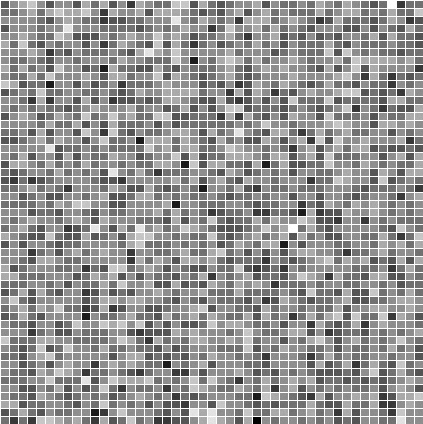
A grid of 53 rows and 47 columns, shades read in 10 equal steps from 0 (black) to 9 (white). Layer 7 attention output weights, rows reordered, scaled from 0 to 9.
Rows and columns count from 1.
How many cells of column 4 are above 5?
6
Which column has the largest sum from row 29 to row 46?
16
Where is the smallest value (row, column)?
53, 29
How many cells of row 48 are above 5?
13
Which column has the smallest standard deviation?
2
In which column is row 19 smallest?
33
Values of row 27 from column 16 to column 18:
5 5 6
